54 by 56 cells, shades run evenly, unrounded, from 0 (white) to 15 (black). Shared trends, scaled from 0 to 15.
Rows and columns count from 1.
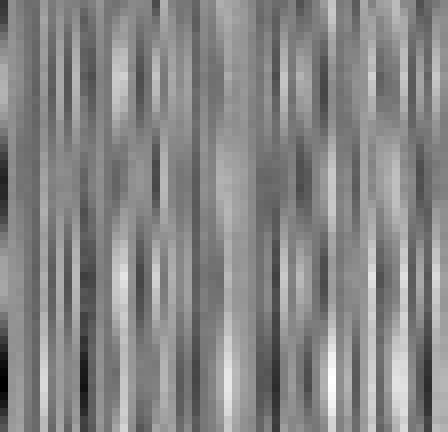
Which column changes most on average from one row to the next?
1
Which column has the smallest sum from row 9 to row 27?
42
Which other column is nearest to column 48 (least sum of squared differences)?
19
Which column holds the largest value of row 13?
41
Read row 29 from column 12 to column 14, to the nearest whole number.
9 7 8
